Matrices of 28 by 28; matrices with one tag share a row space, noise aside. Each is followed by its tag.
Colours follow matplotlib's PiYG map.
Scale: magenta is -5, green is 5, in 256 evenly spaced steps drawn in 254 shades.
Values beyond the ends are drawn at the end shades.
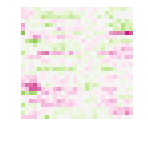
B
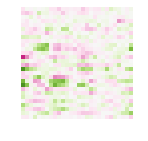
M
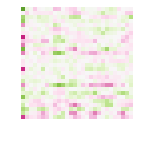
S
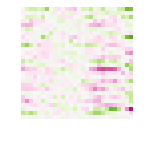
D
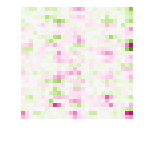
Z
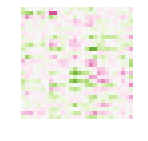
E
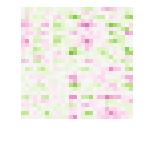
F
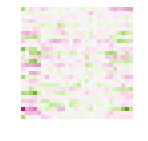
B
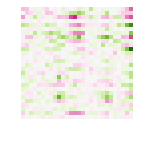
Z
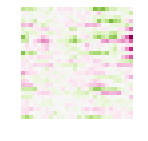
D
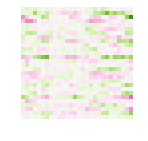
D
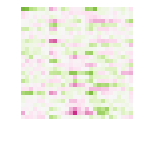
E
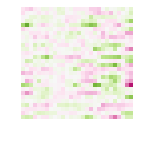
D
